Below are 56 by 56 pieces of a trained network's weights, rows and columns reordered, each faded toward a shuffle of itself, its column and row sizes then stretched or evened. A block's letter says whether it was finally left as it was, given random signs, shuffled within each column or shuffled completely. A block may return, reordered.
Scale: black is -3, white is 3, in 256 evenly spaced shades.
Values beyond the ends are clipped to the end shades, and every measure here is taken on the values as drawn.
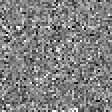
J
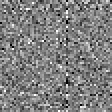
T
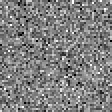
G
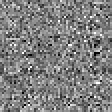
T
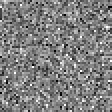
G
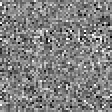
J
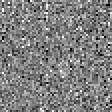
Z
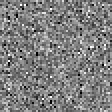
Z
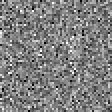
Z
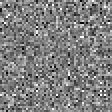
T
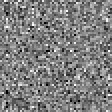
T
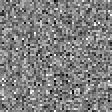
T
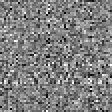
T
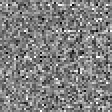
J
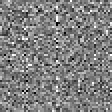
T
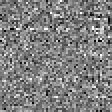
J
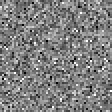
G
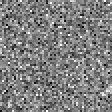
G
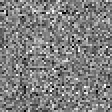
T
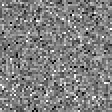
G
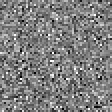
J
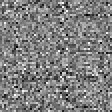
T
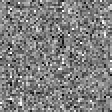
Z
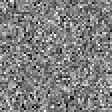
G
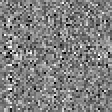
T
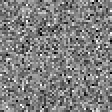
Z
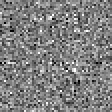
J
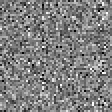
Z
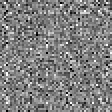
T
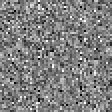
Z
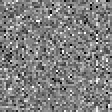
Z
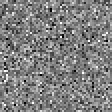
Z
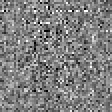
T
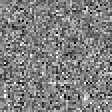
J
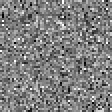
Z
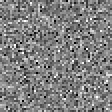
G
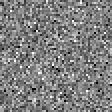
G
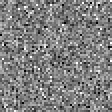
G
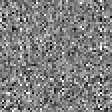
T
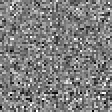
J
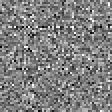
J
